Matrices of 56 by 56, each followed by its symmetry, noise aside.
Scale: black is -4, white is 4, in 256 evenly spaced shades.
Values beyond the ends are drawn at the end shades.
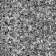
mirrored top to bottom.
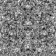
mirrored left to right.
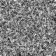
symmetric.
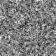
symmetric.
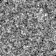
symmetric across the other diagonal.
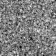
antisymmetric.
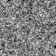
symmetric across the other diagonal.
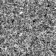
antisymmetric.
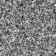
no symmetry.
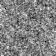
same after a half turn.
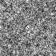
symmetric.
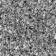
no symmetry.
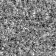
no symmetry.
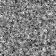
antisymmetric.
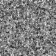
same after a half turn.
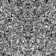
mirrored left to right.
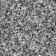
same after a half turn.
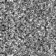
mirrored top to bottom.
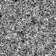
symmetric.
